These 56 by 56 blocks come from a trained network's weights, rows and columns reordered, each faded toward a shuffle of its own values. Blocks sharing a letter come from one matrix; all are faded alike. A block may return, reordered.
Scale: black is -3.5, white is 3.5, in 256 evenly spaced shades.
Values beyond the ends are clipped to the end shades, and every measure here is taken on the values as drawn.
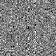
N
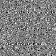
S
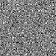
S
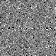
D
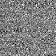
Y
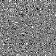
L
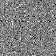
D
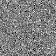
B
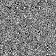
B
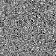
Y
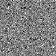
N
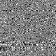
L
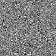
B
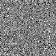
N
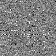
D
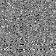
D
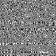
L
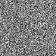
B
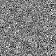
N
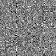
N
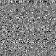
S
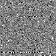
D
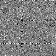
D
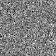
Y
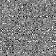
L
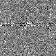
D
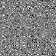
L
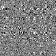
L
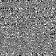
L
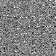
D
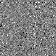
D
